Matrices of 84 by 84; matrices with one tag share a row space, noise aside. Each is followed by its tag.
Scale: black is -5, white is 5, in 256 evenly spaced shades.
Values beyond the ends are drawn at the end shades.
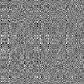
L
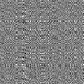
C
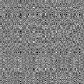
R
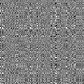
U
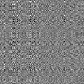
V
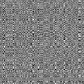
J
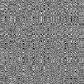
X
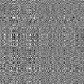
V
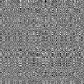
R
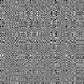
U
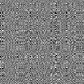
U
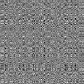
X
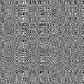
C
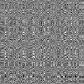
X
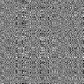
C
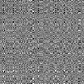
J
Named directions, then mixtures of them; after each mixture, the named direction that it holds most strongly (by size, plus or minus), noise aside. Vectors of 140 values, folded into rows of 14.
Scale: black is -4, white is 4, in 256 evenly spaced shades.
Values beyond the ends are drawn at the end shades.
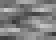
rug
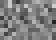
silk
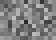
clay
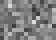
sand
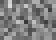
silk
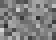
silk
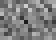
silk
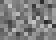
sand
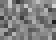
silk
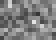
silk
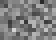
clay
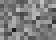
sand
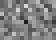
silk
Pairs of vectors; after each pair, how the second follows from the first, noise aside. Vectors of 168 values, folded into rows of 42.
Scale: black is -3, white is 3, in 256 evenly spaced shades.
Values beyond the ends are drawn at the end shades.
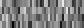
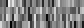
wrapped around.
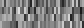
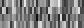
wrapped around, negated.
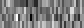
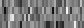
reversed, partly zeroed.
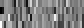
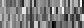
wrapped around.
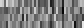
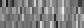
negated, partly zeroed.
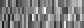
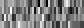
wrapped around, negated.
